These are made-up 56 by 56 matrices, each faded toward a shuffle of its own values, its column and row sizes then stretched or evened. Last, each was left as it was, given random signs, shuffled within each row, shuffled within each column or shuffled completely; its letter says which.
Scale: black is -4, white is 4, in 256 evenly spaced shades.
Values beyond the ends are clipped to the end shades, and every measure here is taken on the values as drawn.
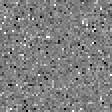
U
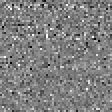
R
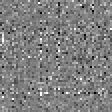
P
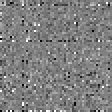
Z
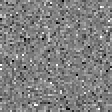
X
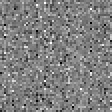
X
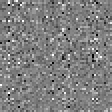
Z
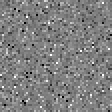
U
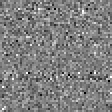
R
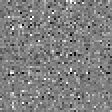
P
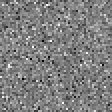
U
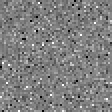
U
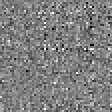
P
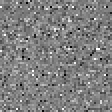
R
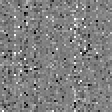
X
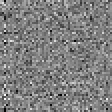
Z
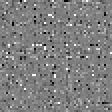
P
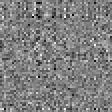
Z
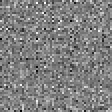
P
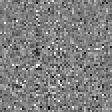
Z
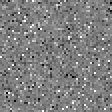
U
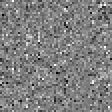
X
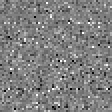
R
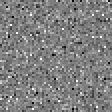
U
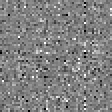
P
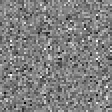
X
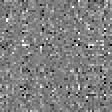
Z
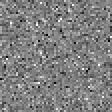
U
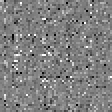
P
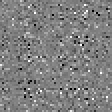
Z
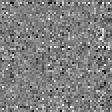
P
